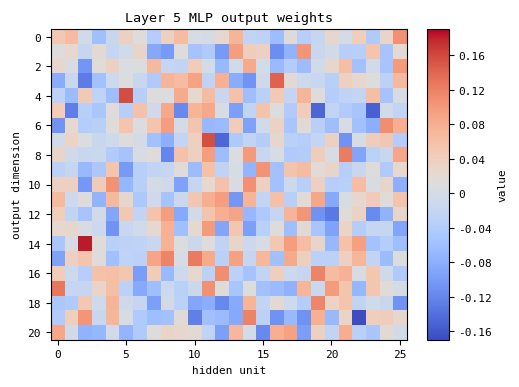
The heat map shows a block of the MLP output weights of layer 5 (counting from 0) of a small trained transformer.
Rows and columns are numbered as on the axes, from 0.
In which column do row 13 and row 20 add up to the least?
12
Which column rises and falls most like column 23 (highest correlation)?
19
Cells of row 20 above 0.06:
5
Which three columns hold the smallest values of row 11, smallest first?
13, 20, 3
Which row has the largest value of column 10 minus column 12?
7
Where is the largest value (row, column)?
14, 2
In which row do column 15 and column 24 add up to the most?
6
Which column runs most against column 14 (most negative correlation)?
8
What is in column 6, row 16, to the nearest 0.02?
-0.1
